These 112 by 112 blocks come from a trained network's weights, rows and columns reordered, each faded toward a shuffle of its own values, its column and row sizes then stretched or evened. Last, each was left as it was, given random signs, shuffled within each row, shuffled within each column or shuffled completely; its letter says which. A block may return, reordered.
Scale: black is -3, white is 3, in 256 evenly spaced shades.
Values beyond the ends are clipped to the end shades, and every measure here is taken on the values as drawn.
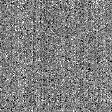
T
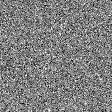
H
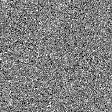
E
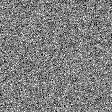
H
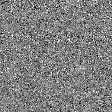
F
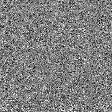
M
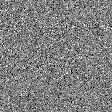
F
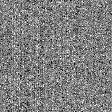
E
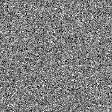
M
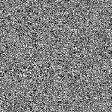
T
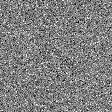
H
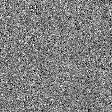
E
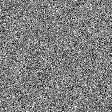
F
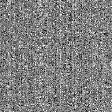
T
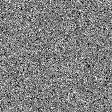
H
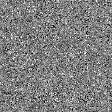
M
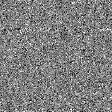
M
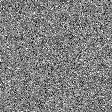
H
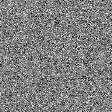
M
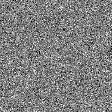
E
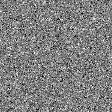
F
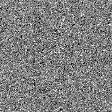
M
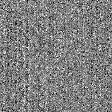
E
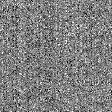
T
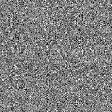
T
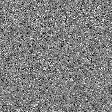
F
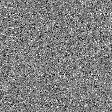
F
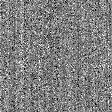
E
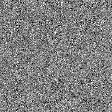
M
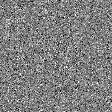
E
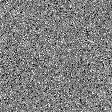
H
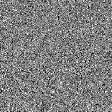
T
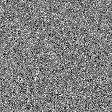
F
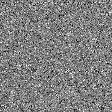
F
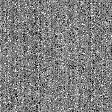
E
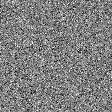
H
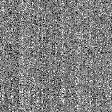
T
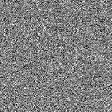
T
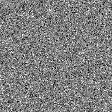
E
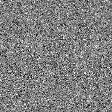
F
